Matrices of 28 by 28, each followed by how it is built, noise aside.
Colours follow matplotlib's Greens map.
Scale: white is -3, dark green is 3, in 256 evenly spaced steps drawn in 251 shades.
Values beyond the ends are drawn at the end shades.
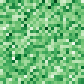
Hankel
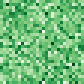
Toeplitz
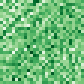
Hankel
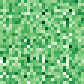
low rank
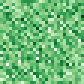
Toeplitz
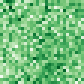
smooth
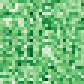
low rank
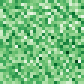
Toeplitz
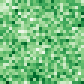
smooth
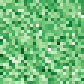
Toeplitz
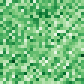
Hankel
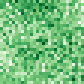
smooth
